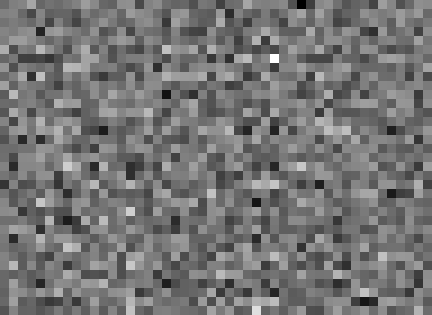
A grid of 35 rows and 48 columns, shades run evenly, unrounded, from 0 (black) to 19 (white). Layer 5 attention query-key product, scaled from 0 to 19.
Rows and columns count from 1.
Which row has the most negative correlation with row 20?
16
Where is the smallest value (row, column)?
1, 34
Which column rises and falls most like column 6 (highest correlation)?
24
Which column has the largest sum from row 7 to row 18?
17
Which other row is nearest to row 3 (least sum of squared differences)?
2
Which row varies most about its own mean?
15
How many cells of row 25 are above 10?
8
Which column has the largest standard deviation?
31
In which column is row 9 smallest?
4
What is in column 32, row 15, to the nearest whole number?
11
